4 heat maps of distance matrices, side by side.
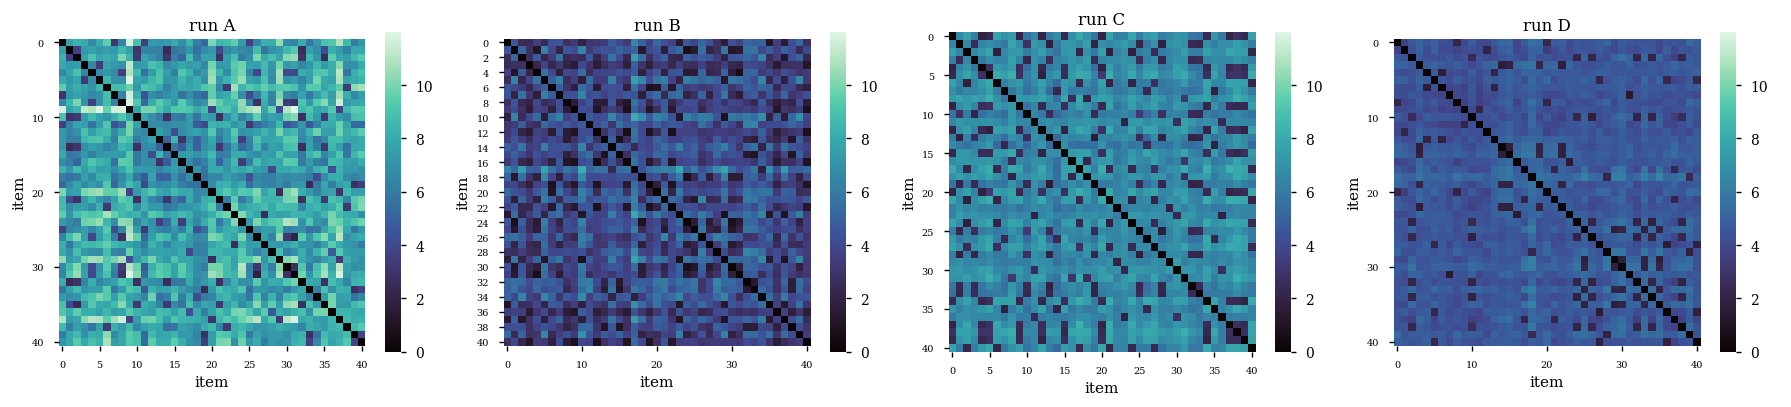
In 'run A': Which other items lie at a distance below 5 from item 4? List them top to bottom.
8, 26, 30, 31
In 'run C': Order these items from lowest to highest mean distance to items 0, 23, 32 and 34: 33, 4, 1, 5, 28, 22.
4, 5, 33, 28, 1, 22
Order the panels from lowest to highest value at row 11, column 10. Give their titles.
run D, run B, run C, run A
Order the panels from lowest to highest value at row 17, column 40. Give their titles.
run C, run D, run B, run A
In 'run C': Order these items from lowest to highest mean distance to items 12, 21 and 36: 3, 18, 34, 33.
34, 33, 3, 18
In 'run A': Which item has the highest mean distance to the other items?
9
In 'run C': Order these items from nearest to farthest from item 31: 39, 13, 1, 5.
13, 1, 39, 5
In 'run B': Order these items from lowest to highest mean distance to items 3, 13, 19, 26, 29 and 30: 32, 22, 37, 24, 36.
36, 22, 37, 24, 32
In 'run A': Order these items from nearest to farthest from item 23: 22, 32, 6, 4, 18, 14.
18, 14, 32, 4, 22, 6
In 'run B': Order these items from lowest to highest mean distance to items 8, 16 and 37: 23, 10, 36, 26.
36, 23, 10, 26
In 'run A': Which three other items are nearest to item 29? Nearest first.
20, 37, 9
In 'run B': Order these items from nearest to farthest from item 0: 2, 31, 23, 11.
23, 2, 11, 31
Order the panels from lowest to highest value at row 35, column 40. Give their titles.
run B, run D, run C, run A
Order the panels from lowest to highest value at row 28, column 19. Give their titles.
run C, run B, run D, run A
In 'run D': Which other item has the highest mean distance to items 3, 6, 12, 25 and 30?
18
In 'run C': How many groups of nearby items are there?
7
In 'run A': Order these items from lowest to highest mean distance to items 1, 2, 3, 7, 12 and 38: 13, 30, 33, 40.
13, 33, 30, 40
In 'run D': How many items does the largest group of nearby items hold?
7
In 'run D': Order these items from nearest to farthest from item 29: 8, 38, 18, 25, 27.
25, 8, 27, 38, 18
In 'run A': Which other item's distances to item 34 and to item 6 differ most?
22
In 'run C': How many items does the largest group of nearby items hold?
11
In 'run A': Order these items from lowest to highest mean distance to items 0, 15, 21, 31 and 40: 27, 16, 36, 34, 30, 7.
7, 30, 16, 27, 34, 36
